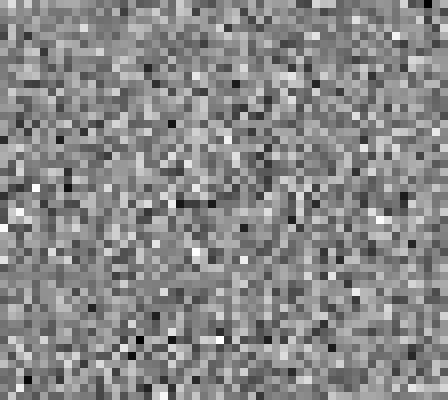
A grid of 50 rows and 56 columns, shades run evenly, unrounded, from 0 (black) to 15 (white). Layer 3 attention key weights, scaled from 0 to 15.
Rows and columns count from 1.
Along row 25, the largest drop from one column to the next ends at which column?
39
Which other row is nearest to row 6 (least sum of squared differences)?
38
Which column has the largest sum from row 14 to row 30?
48
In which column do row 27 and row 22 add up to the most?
3
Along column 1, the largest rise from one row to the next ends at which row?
29
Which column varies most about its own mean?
22
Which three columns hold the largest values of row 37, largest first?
45, 21, 28
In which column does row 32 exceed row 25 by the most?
51
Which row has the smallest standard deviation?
34
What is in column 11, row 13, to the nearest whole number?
7
